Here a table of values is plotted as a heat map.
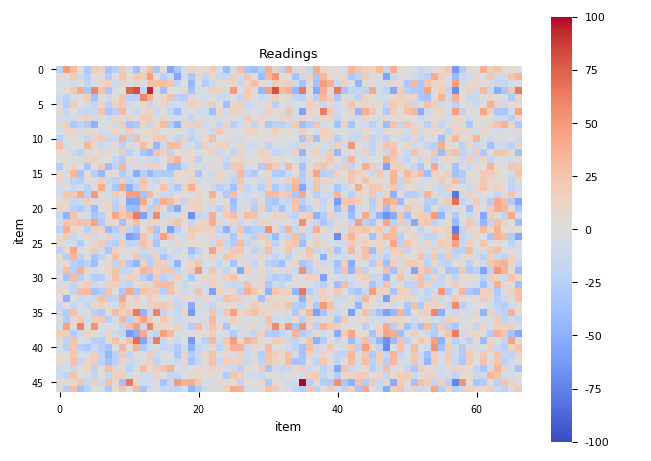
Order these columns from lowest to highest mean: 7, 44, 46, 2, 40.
40, 7, 46, 2, 44
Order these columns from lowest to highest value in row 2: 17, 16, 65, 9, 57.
17, 65, 9, 16, 57
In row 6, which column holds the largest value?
38
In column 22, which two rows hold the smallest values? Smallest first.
32, 6
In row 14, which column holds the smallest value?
47
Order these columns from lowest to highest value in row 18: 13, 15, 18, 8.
15, 18, 8, 13
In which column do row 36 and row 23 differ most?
57
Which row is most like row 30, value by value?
27
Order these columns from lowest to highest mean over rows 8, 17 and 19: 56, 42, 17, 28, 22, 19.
17, 28, 42, 22, 56, 19
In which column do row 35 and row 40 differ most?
42
